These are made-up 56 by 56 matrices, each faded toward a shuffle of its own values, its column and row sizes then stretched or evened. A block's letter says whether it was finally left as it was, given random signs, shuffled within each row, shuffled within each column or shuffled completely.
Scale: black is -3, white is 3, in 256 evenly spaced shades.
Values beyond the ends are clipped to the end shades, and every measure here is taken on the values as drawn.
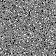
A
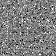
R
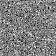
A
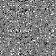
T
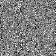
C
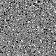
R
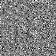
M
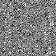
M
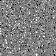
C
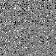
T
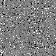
M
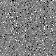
C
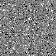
M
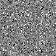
M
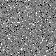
A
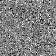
C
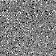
M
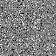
M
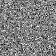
R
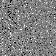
C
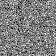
A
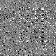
T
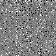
M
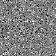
M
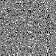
T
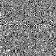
T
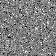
A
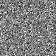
C
